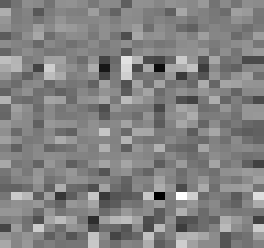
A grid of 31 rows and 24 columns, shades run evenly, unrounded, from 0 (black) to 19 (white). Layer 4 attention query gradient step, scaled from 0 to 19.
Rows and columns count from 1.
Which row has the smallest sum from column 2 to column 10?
24
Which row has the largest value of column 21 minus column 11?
29
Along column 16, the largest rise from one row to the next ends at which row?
9
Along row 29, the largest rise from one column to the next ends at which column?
15
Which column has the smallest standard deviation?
8
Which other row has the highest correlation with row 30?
31
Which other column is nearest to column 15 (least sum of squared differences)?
4
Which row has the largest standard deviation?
25
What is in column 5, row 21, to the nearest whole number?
11
